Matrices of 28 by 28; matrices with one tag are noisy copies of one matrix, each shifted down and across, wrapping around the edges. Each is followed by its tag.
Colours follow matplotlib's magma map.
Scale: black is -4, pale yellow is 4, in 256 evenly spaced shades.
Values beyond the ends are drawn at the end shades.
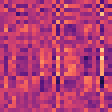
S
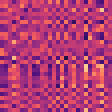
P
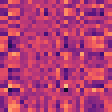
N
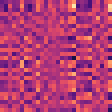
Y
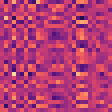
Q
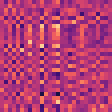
P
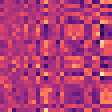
N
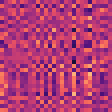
P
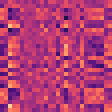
N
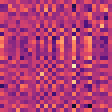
P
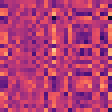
N
